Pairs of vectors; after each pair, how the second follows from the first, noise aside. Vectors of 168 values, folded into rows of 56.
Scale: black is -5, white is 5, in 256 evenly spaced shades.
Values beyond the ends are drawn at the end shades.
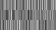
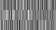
negated.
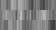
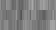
negated, shrunk.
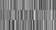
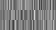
copied.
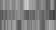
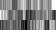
wrapped around, scaled up.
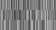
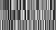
reversed, negated, scaled up.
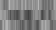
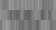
shrunk.
